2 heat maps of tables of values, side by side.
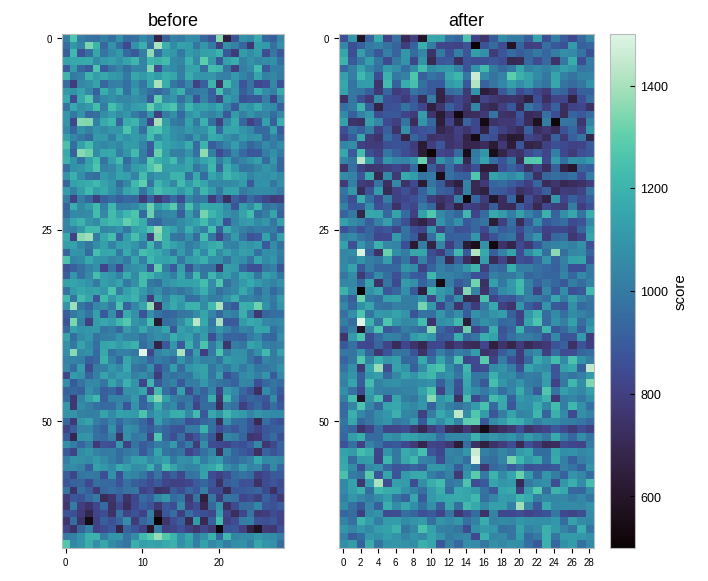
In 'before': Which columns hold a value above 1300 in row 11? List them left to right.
2, 3, 12
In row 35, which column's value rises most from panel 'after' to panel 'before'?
11
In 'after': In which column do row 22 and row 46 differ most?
23
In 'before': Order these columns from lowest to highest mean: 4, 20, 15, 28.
28, 20, 15, 4
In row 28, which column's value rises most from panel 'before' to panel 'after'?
2
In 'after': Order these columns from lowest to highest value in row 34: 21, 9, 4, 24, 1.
1, 4, 21, 9, 24
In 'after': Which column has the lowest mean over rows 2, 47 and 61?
2
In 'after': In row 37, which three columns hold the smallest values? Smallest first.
14, 10, 20
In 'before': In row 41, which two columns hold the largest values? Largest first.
10, 15
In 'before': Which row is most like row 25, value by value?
17
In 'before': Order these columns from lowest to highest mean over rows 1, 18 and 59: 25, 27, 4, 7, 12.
27, 4, 7, 25, 12
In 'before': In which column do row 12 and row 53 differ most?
8
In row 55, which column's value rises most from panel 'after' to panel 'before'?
4
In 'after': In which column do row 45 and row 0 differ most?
9
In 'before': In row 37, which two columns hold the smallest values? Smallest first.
12, 3
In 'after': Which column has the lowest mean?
16
